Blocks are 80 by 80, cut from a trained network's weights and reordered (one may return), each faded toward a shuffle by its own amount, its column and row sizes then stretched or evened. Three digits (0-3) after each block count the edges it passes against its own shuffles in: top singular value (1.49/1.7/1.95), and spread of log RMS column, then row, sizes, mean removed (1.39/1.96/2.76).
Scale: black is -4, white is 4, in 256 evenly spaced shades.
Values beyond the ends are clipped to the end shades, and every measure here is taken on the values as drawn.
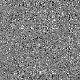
1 1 1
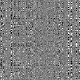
3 3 1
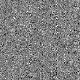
1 2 0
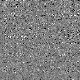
1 1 2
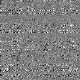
0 2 3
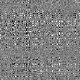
3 2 3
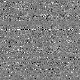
1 0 3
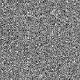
2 2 0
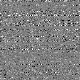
1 0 3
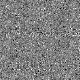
0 1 1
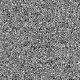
2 0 1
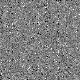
0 1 0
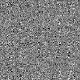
1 2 2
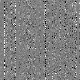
2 3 0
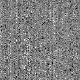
1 2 0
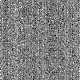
2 1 0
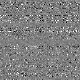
0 1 3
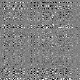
3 3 3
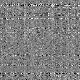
1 0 3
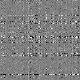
2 2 3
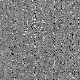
0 2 0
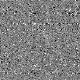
1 0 2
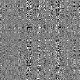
3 3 2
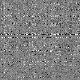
1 1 3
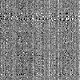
3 2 2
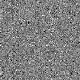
2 0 1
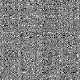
1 0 2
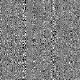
3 3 1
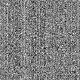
2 1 0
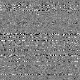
1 1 3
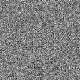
2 0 1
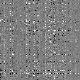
1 3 2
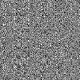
2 2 0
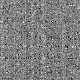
1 0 2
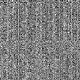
3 0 1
